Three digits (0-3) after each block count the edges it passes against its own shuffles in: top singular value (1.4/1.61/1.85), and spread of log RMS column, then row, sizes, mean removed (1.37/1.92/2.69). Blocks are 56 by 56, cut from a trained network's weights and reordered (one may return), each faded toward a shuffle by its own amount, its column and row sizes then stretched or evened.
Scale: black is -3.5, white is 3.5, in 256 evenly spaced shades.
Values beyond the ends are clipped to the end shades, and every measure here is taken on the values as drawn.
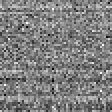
2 1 0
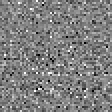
1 1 2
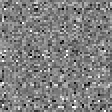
3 1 2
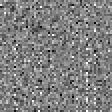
1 2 0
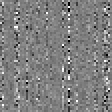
2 3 0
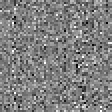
1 2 0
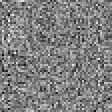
2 1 0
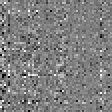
0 3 2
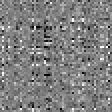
3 3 2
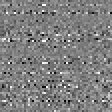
2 1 3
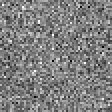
2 0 0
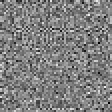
3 0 1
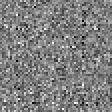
0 1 1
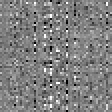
3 3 0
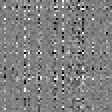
1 3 2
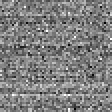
2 0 1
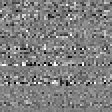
0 1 3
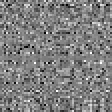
3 0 3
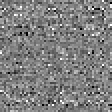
2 1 2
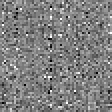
1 2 1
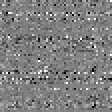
0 1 3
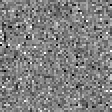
0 1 1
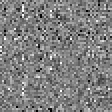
2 1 1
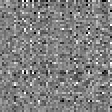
3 2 2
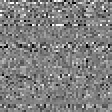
2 0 3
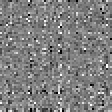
1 2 2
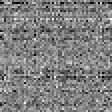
3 1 2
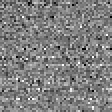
0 0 2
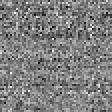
1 1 2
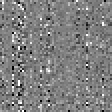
2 3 1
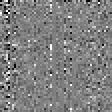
2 3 1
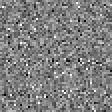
0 0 1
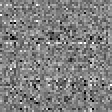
0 2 2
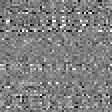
3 0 3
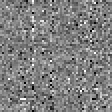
0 2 0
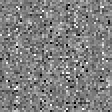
0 2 0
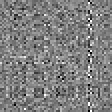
3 2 1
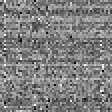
3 2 0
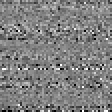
2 0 3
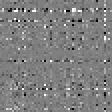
3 2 3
